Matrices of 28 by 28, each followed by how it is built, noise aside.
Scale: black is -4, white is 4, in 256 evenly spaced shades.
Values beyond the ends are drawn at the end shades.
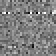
uneven rows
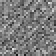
Hankel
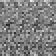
repeating columns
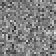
noise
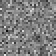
noise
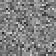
noise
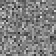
noise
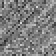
Hankel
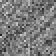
Hankel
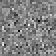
uneven rows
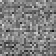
blocks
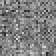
blocks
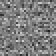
blocks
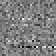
uneven rows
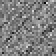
Hankel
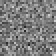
repeating columns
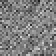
Hankel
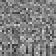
blocks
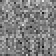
blocks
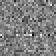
uneven rows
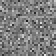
noise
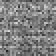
blocks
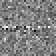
uneven rows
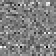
uneven rows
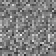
repeating columns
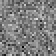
noise
